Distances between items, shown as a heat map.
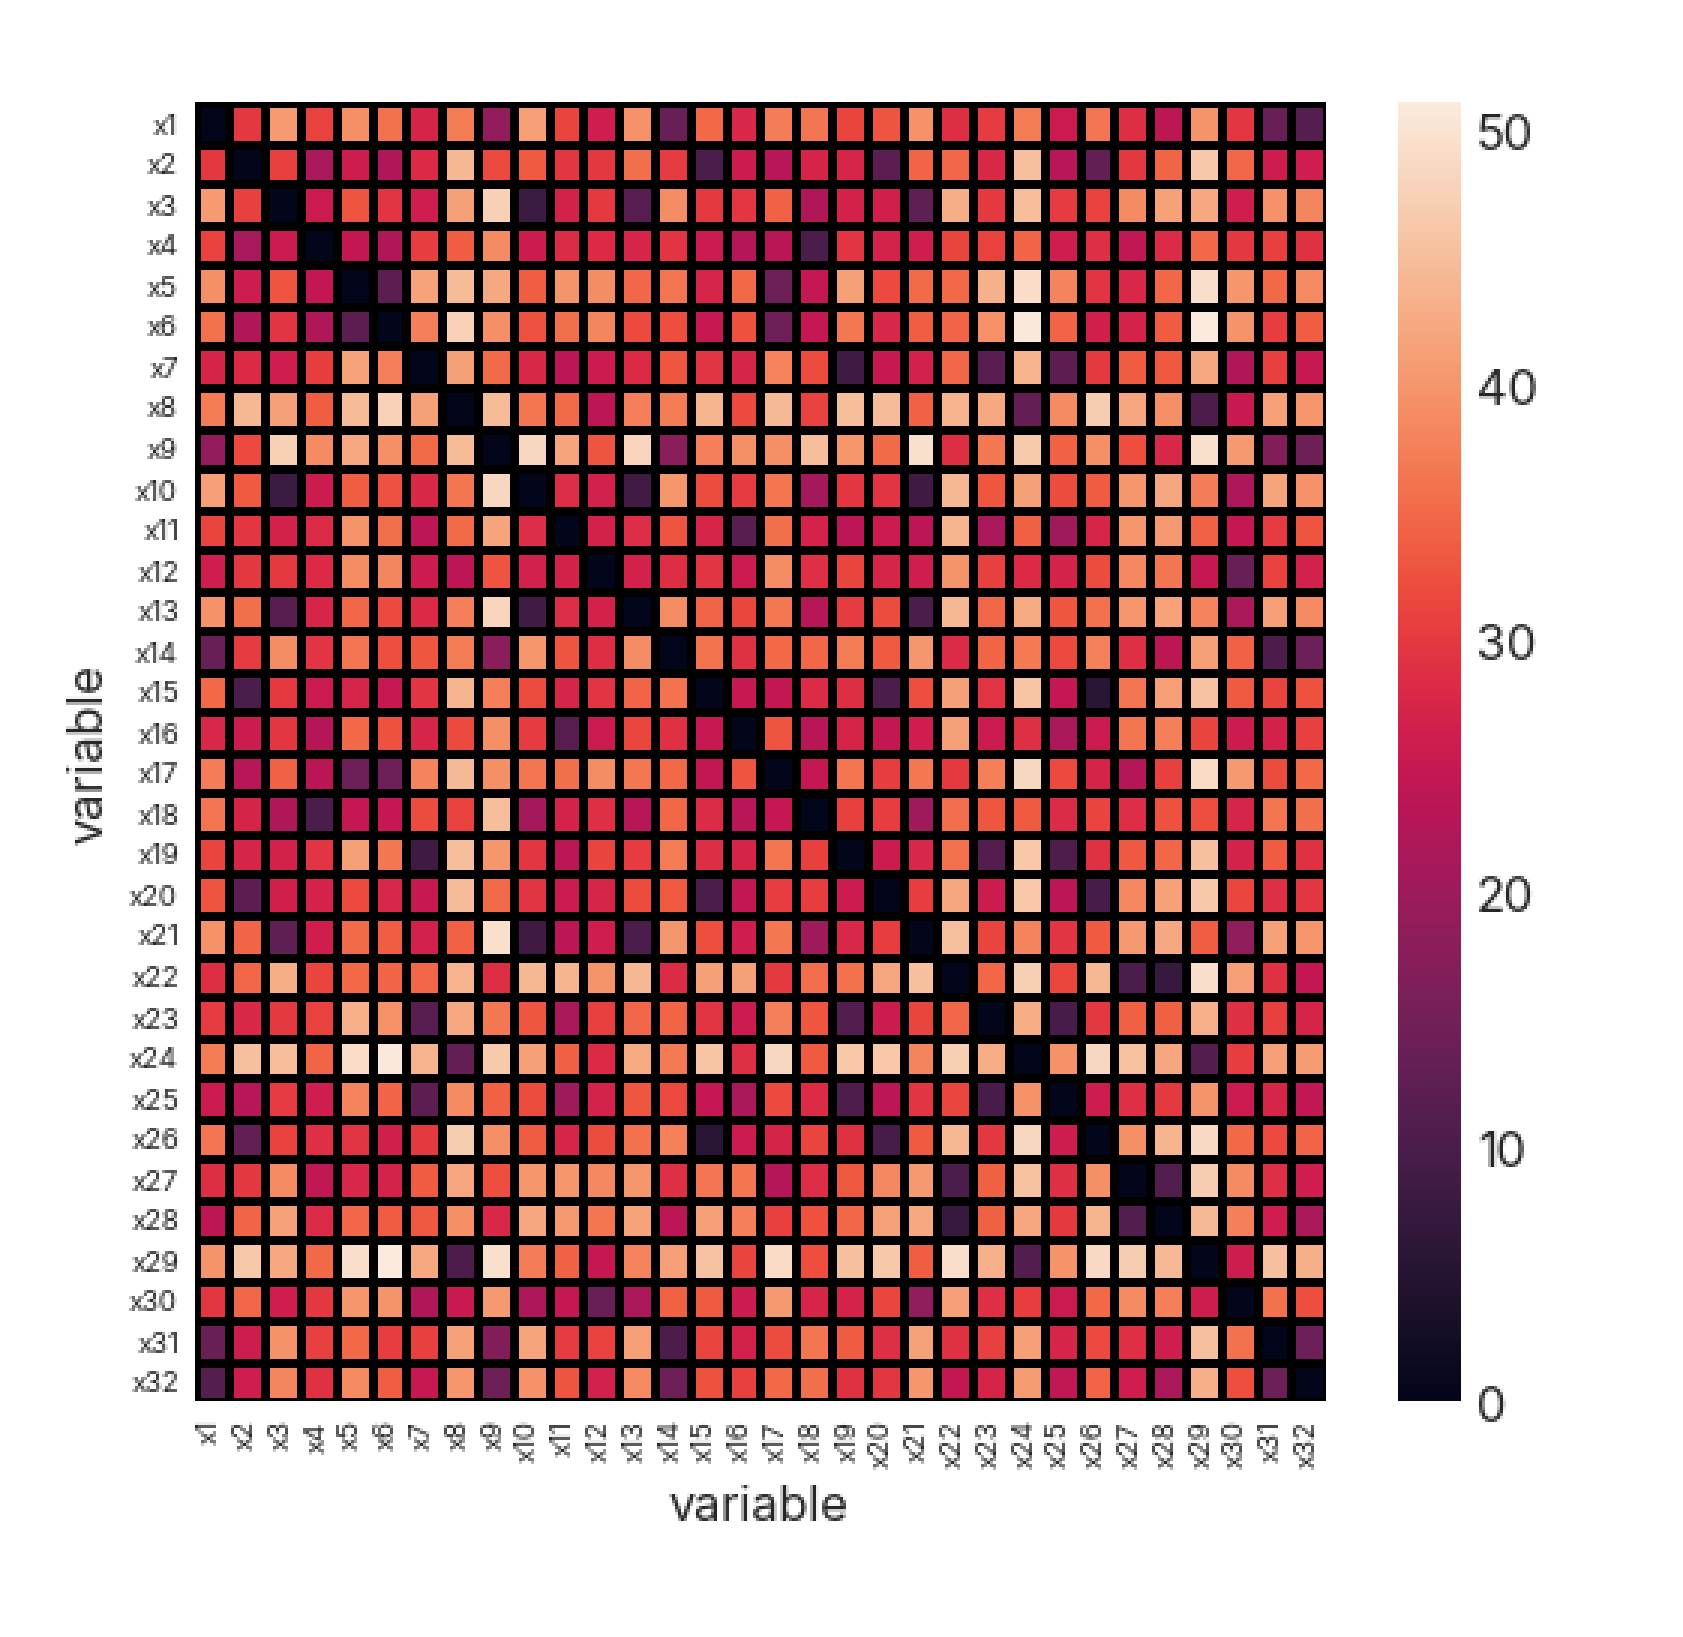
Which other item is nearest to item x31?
x14
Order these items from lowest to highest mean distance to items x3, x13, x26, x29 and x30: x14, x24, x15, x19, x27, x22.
x15, x19, x24, x14, x27, x22
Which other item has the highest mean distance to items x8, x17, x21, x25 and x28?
x9
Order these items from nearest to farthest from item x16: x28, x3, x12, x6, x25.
x25, x12, x3, x6, x28
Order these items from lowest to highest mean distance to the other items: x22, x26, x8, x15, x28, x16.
x16, x15, x26, x28, x22, x8
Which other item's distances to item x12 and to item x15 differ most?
x26
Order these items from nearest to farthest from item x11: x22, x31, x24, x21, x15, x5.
x21, x15, x31, x24, x5, x22
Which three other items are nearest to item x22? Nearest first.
x28, x27, x32
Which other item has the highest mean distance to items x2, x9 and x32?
x29
